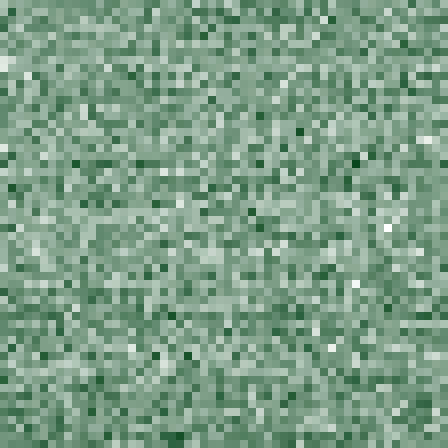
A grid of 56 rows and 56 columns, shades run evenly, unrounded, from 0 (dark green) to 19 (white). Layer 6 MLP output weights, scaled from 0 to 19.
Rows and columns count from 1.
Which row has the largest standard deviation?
45
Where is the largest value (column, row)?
49, 29
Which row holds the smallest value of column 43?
30
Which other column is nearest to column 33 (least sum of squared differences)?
10
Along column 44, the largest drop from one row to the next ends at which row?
27
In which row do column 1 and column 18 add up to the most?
8
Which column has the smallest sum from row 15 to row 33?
47
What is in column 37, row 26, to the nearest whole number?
14
